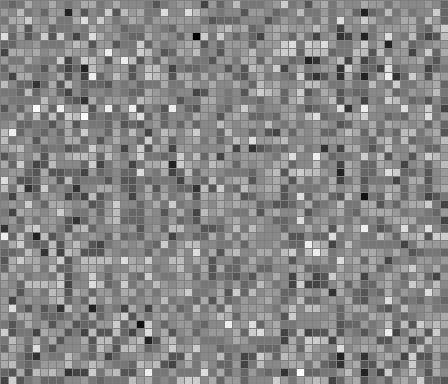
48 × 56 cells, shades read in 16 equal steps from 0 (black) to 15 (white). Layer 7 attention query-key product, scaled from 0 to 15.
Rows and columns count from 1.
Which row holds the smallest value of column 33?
5
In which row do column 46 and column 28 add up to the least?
2
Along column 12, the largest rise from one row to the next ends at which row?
40
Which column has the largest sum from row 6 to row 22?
49
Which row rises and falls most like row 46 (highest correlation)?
45
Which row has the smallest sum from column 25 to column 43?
19
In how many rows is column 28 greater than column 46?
29
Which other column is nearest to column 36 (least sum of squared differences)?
48
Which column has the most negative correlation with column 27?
13
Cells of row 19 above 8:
19
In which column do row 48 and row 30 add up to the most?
53
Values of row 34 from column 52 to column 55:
12 9 8 10
